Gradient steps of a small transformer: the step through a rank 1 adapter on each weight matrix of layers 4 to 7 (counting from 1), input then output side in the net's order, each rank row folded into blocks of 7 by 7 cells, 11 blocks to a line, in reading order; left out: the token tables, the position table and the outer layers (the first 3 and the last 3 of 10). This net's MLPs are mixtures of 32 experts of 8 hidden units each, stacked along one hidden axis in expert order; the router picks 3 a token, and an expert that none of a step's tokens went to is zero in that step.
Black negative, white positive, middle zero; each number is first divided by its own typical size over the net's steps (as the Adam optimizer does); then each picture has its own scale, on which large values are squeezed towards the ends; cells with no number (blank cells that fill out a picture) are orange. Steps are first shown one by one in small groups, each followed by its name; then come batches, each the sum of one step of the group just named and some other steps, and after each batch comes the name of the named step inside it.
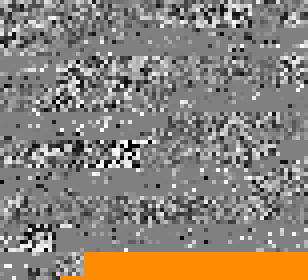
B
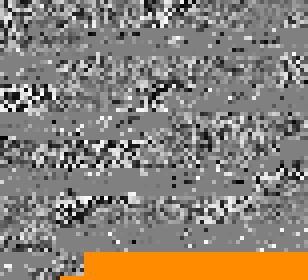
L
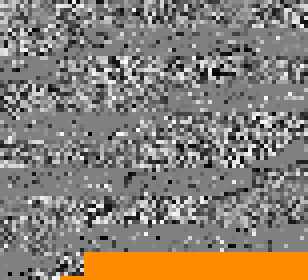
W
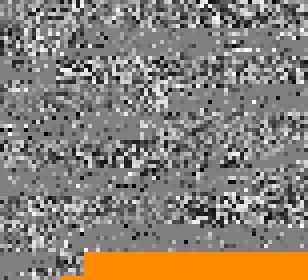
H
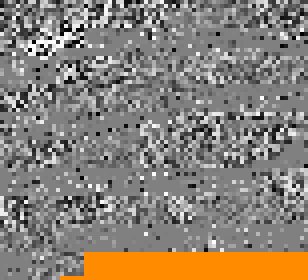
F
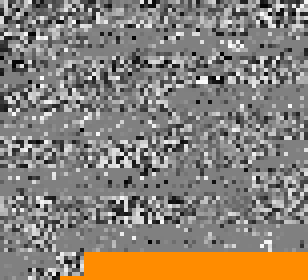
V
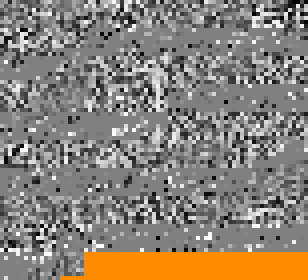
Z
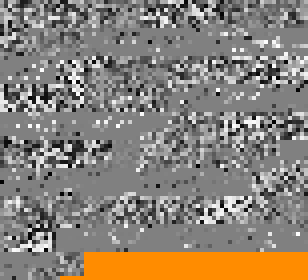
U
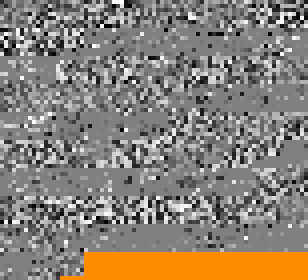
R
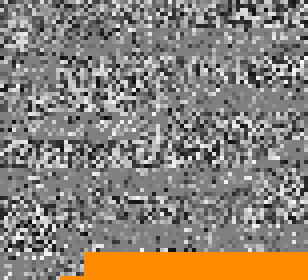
Z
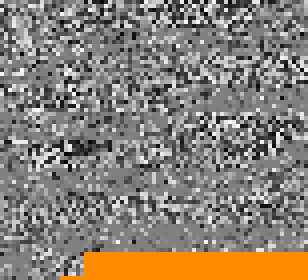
F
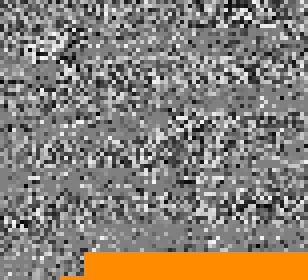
F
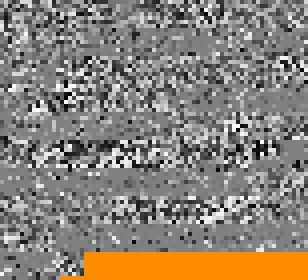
V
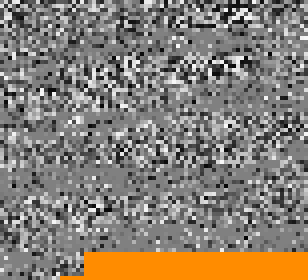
W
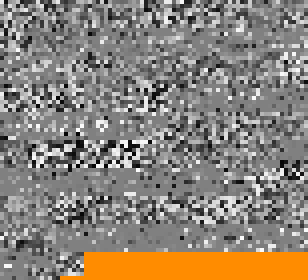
L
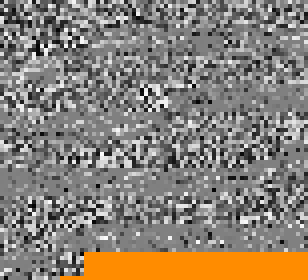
R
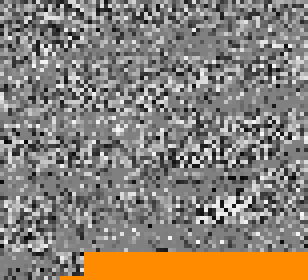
U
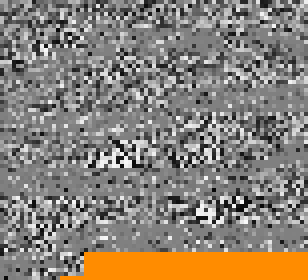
V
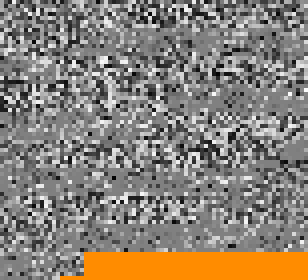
W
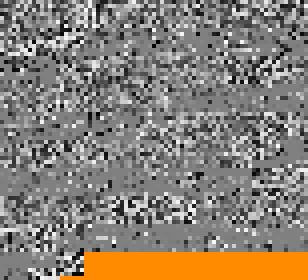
F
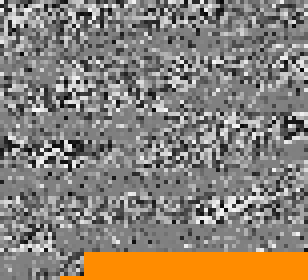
U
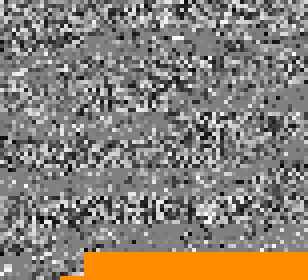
L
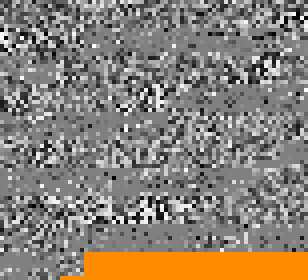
R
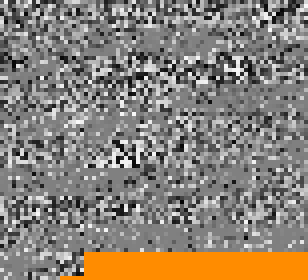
V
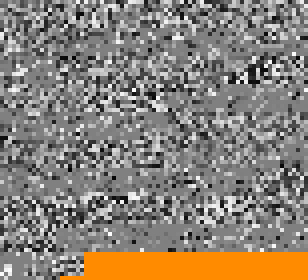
L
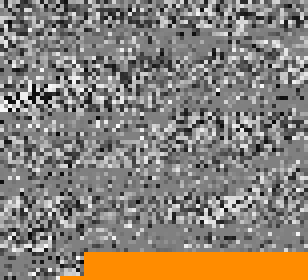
U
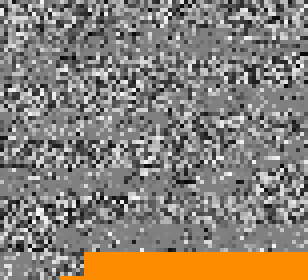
L
